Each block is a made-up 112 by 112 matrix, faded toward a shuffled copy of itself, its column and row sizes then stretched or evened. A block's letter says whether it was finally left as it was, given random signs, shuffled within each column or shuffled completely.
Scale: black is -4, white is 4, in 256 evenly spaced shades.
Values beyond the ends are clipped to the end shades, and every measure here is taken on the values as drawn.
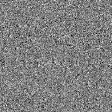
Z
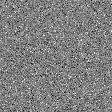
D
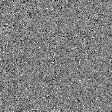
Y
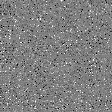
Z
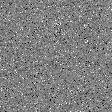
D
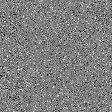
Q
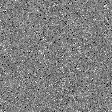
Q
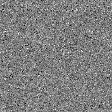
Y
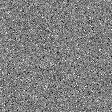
D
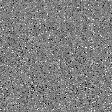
Z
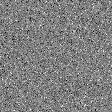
D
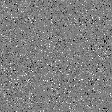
Z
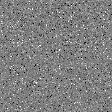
Y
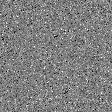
D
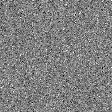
Q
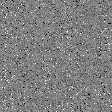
Z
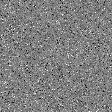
Q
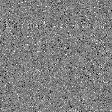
Z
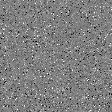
Y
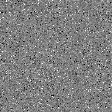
Y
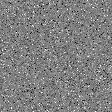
D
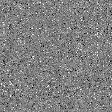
Y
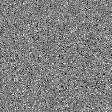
Z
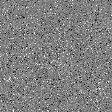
Y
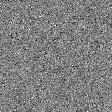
D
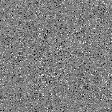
Z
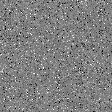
Q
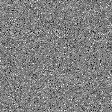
Y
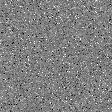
D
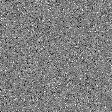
Q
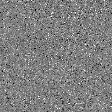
Y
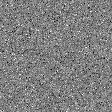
D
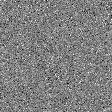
D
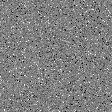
D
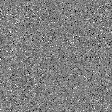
Z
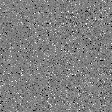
Z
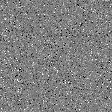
Q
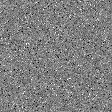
D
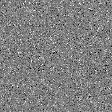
Y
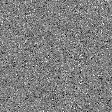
Q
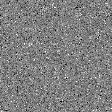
Z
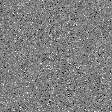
Q
